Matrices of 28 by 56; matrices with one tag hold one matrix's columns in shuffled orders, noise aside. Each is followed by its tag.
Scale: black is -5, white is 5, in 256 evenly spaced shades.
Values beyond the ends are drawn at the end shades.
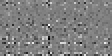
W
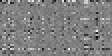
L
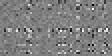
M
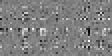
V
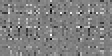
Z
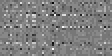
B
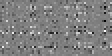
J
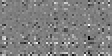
W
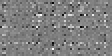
B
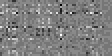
Z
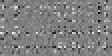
J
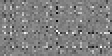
J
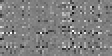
J
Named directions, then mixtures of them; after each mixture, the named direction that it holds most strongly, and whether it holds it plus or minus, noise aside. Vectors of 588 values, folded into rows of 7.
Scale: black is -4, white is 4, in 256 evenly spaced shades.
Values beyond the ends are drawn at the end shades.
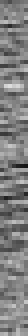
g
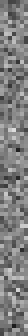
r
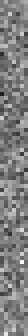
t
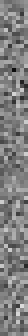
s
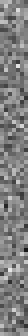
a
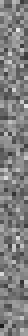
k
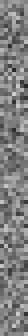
s, plus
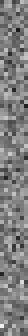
k, minus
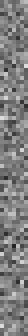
k, minus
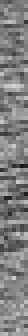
g, plus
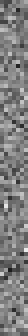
a, minus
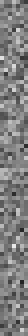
k, plus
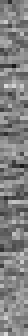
g, plus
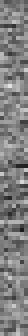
g, plus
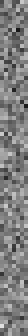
k, minus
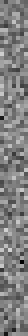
t, minus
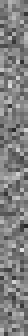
r, minus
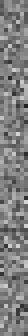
s, minus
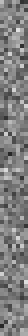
k, plus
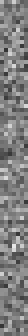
k, plus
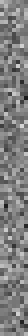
a, plus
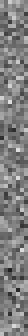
r, minus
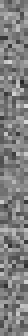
s, plus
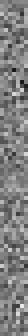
s, plus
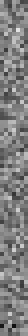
k, plus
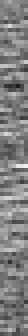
g, minus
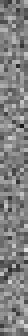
a, minus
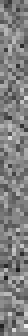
a, minus
